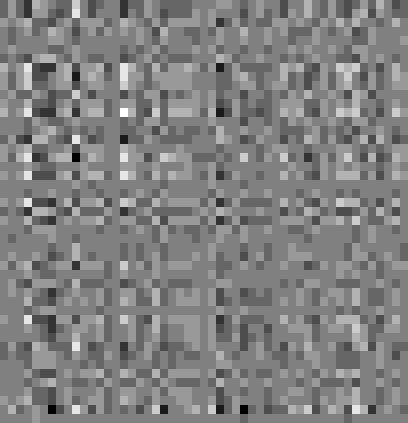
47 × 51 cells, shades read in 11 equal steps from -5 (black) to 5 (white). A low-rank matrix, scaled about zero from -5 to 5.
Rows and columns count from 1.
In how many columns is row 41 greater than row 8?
18
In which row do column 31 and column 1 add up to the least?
46
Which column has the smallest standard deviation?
15
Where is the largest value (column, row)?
16, 13
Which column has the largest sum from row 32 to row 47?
45
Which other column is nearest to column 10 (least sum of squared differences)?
39
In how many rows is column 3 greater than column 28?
25
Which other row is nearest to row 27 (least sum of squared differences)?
5
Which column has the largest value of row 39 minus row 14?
10
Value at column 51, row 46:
-1
